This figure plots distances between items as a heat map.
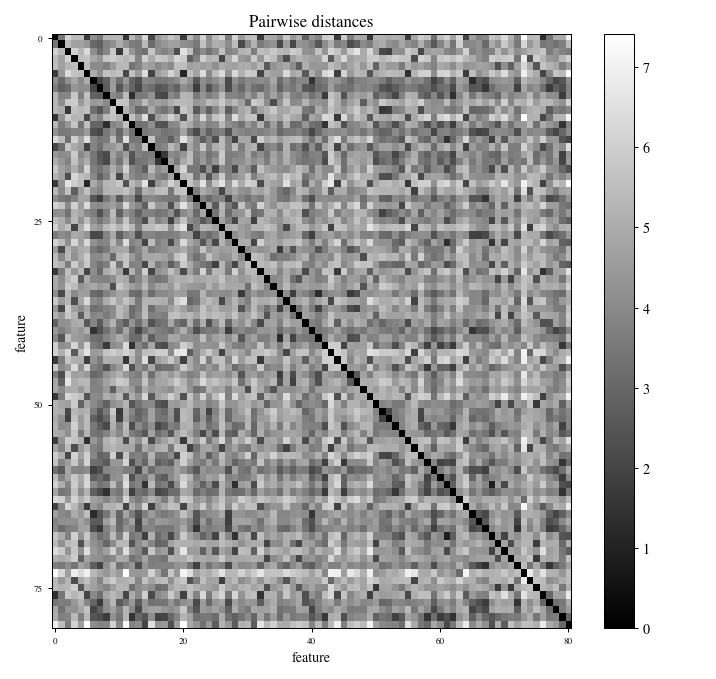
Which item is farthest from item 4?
73
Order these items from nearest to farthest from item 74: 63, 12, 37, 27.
37, 27, 12, 63
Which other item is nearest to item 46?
35
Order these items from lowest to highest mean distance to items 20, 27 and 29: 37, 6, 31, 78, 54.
6, 37, 78, 54, 31
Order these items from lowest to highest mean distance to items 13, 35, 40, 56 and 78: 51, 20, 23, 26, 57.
26, 51, 23, 57, 20
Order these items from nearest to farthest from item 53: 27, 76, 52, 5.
52, 27, 76, 5
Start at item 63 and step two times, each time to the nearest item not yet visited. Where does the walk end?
17
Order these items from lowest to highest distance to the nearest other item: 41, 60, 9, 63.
41, 60, 9, 63
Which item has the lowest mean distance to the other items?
7
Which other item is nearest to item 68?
61
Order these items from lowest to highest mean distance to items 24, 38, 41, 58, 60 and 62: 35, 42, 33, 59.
42, 35, 59, 33
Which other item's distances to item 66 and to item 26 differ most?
27
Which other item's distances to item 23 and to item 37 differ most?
47
